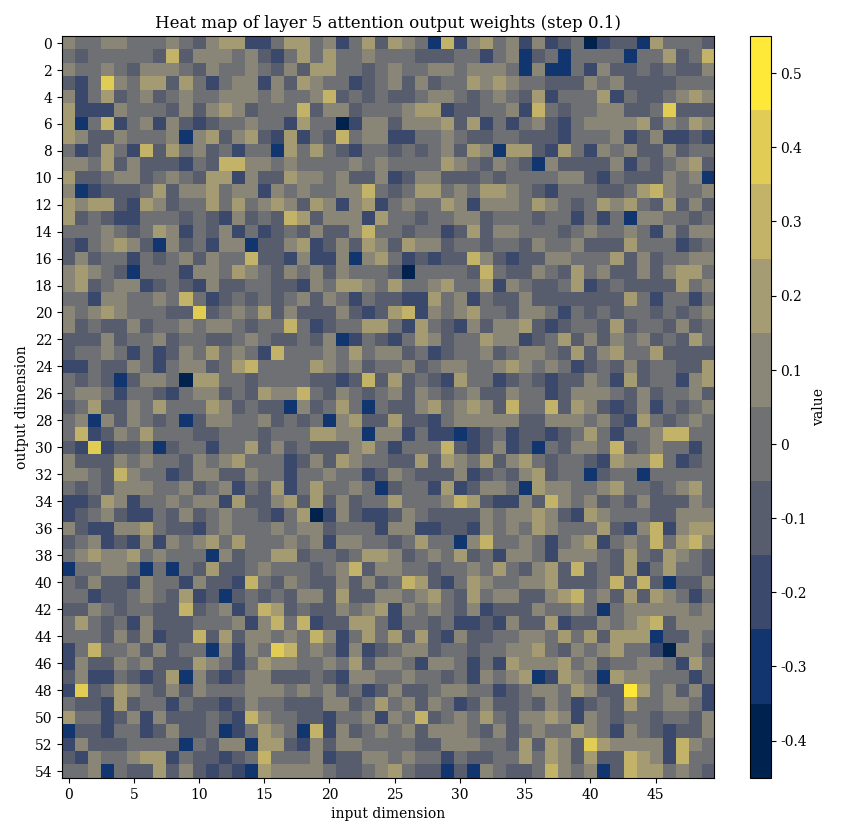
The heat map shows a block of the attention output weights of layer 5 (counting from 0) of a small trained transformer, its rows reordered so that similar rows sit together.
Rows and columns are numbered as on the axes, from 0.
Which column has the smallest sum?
9
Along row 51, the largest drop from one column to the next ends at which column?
20
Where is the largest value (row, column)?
48, 43
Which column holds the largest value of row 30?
2
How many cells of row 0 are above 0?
19
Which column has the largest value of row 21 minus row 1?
35
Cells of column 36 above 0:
23
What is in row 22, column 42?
0.1
